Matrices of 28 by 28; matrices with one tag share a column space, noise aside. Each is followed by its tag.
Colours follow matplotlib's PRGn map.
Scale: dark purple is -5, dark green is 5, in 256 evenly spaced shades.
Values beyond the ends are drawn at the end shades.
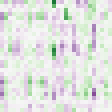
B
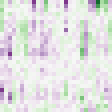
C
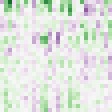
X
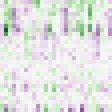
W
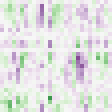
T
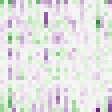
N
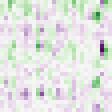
B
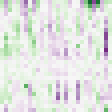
C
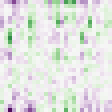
N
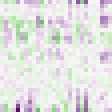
N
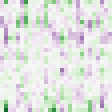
N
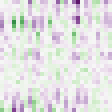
N
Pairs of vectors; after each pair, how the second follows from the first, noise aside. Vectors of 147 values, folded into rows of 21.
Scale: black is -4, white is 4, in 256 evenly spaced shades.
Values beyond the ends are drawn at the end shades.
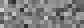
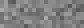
shrunk.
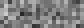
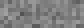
shrunk.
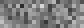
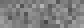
shrunk.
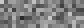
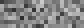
sign-scrambled.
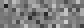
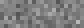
reversed, negated, shrunk.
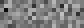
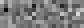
sign-scrambled.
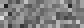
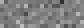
reversed, partly zeroed.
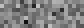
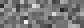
sign-scrambled.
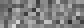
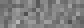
shrunk.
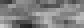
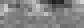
reversed, partly zeroed.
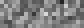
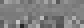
reversed, partly zeroed.
